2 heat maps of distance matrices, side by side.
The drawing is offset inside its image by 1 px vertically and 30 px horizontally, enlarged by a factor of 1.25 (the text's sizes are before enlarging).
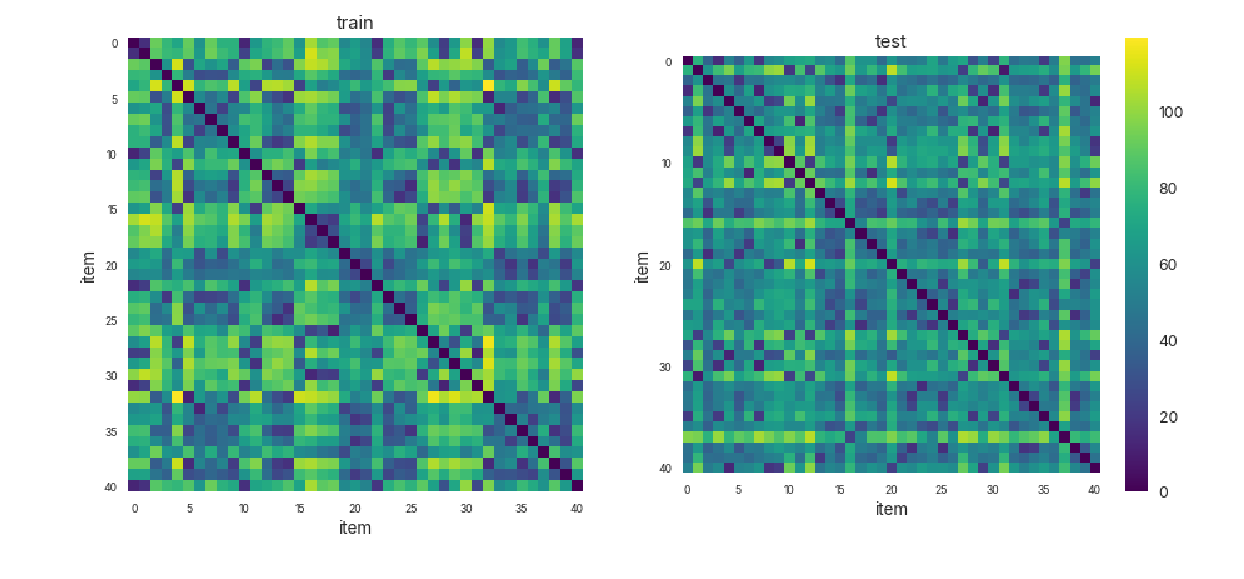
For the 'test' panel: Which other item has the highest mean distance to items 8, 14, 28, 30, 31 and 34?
37
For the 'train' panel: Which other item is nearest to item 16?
30
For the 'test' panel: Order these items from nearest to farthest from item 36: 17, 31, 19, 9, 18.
17, 19, 18, 31, 9
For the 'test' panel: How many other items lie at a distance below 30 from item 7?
5
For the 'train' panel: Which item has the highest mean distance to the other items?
16
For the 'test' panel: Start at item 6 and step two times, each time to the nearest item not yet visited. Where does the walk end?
18
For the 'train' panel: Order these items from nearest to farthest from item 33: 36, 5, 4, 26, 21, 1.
21, 36, 5, 1, 26, 4
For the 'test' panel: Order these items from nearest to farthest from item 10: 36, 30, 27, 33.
27, 36, 33, 30
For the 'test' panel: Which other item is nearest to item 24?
26
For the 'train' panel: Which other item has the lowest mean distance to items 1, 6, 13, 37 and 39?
33
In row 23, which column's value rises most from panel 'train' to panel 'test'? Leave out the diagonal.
20
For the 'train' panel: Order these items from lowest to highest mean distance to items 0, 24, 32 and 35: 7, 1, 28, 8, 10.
7, 8, 10, 1, 28
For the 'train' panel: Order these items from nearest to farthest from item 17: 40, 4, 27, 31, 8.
4, 27, 8, 31, 40
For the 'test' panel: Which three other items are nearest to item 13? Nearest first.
39, 21, 18
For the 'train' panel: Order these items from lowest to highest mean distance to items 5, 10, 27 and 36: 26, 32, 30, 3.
3, 32, 26, 30
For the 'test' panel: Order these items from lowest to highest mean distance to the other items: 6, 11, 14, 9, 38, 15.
15, 38, 14, 6, 11, 9
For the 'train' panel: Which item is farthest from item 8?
29
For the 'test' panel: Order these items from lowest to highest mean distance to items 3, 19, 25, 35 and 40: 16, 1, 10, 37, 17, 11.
17, 11, 10, 1, 16, 37
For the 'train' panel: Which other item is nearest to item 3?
23
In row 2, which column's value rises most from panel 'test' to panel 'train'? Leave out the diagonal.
15
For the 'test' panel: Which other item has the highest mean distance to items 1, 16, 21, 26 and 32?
20
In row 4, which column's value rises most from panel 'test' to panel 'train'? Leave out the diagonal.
9
